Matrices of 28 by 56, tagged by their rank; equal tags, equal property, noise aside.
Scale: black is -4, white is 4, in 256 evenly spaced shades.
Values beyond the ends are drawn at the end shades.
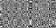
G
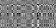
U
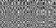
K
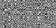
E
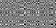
U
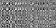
K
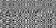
K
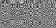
G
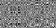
G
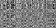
G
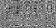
E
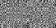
E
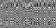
K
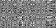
G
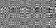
U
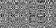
K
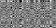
K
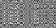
K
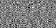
E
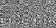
E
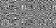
G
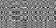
U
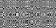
K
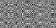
K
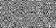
E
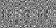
G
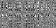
G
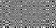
U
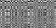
U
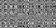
K
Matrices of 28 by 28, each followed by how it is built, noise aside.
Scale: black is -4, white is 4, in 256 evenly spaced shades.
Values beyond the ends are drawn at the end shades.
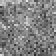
smooth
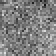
smooth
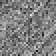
Hankel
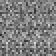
repeating columns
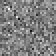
diagonal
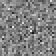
diagonal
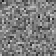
repeating columns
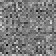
low rank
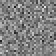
low rank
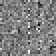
uneven columns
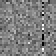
uneven columns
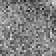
smooth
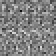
repeating columns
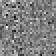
uneven columns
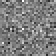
low rank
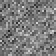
Hankel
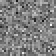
noise
